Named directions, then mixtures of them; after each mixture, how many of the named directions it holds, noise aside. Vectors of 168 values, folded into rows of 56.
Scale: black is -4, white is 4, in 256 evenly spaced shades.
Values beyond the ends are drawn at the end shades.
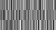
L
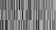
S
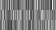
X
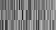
one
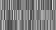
one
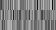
one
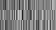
two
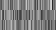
one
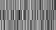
three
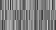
two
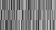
three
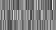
one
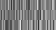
three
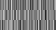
one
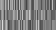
two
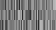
one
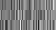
two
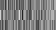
two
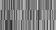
three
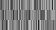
three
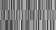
three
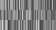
two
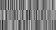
three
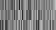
one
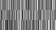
three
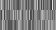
one
